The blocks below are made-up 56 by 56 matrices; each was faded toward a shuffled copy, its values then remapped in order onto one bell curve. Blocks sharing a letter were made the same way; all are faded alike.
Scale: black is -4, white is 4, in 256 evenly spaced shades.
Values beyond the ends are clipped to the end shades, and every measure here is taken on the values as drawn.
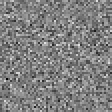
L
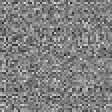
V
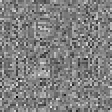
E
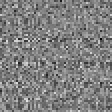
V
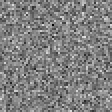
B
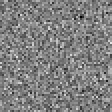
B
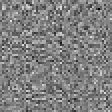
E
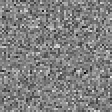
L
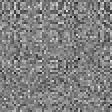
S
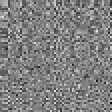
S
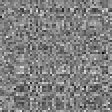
E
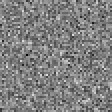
B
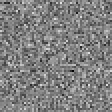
L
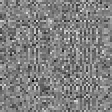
S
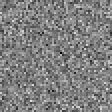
B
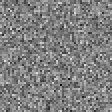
B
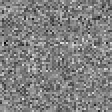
L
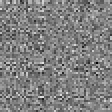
V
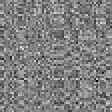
S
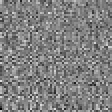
S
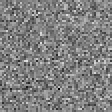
L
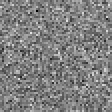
B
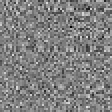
E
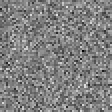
B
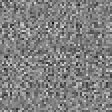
V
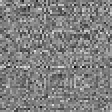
V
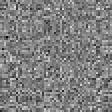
E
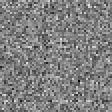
L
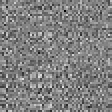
S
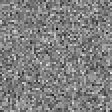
B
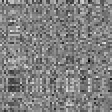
S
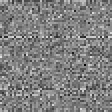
V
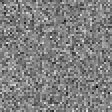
B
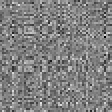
S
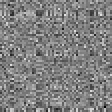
S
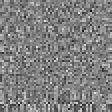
E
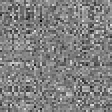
E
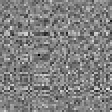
S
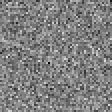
B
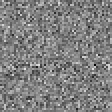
L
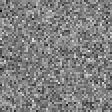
B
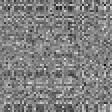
S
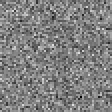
L
